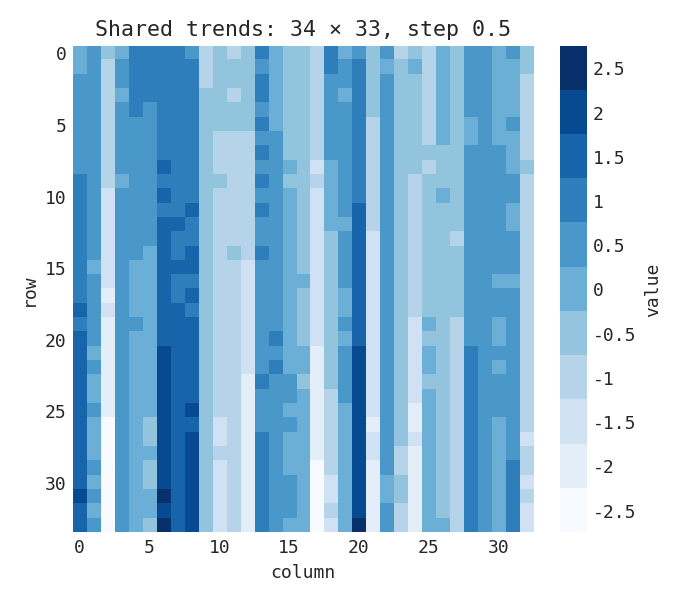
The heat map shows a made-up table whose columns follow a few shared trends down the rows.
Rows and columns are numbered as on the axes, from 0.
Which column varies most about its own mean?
18
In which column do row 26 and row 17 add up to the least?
2
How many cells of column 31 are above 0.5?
5
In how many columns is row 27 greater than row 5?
10
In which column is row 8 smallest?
17
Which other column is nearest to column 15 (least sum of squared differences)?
16
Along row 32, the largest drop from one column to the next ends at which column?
21
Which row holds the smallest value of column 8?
0
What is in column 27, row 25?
-1
